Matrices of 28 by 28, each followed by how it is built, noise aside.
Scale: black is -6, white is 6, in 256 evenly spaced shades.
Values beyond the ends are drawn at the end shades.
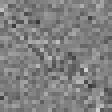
banded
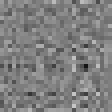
low rank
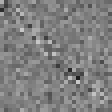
banded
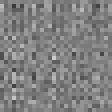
low rank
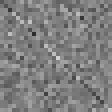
diagonal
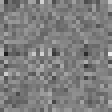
low rank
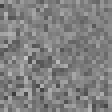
lower triangular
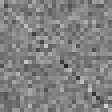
diagonal
